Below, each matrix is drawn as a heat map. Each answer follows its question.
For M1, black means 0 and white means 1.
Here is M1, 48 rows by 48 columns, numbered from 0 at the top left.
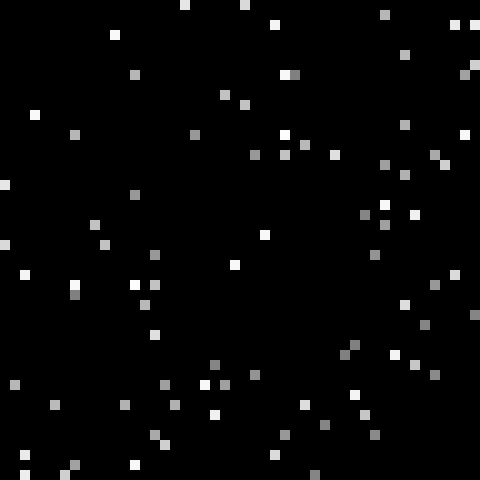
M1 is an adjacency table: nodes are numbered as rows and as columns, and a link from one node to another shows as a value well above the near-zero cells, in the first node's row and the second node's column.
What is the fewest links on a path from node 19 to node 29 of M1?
3
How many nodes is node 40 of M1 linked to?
4
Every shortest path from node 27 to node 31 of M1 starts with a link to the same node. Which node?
node 2
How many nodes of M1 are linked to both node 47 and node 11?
0
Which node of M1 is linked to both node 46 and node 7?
node 13
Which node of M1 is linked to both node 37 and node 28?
node 43
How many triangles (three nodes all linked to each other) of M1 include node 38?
0
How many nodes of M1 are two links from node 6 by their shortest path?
2
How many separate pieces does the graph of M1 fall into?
12
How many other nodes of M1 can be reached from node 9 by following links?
6
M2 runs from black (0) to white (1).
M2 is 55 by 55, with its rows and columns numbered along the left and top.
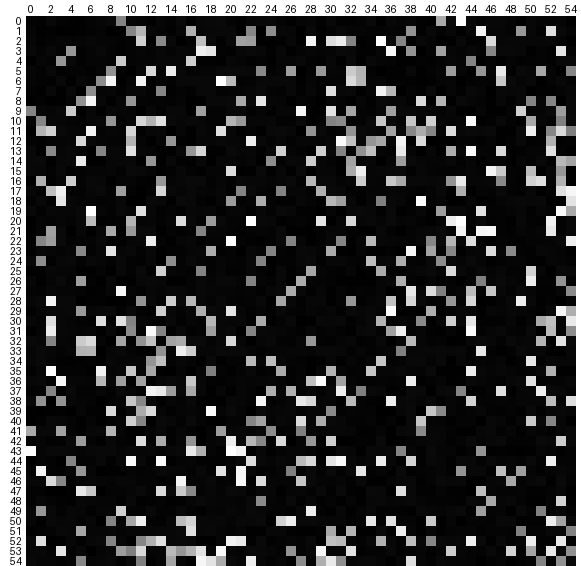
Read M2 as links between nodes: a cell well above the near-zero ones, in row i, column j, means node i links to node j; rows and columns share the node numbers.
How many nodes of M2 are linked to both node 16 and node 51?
1
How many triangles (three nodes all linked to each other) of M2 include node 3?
2
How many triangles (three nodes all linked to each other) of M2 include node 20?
3
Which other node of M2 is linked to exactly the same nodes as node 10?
node 52
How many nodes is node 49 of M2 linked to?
5
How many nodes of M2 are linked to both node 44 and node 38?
4
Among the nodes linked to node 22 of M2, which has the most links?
node 54
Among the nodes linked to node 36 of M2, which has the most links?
node 11
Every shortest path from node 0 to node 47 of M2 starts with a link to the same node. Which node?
node 43
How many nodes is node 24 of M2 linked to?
6
